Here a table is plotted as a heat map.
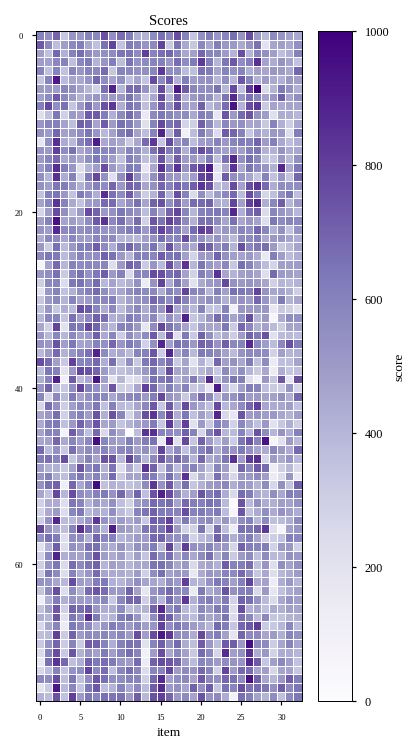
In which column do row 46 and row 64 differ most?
28
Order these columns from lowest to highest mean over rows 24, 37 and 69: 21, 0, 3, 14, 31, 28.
3, 31, 21, 0, 28, 14
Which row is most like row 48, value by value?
8
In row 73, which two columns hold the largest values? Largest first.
26, 15
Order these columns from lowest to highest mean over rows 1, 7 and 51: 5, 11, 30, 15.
5, 11, 30, 15
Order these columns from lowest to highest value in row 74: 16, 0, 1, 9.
0, 1, 9, 16
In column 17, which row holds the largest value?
6
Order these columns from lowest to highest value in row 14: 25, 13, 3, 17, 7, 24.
13, 3, 25, 7, 17, 24
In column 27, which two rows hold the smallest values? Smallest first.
39, 63
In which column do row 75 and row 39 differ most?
24
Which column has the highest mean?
2
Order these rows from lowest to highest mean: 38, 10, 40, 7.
38, 40, 10, 7
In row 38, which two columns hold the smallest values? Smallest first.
29, 3
